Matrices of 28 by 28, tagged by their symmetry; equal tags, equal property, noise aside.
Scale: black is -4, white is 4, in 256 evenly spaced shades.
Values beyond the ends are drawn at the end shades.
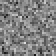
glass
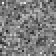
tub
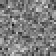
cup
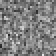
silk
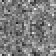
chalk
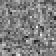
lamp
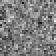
silk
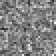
tub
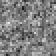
lamp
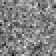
silk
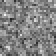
glass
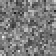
glass
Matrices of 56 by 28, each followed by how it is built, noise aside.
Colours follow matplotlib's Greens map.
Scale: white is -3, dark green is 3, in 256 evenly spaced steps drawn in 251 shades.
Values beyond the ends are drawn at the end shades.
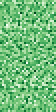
repeating columns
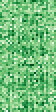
blocks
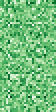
low rank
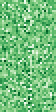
uneven columns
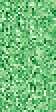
uneven columns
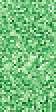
repeating columns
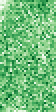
smooth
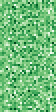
repeating rows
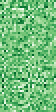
low rank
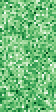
smooth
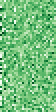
uneven columns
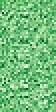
low rank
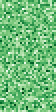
repeating columns
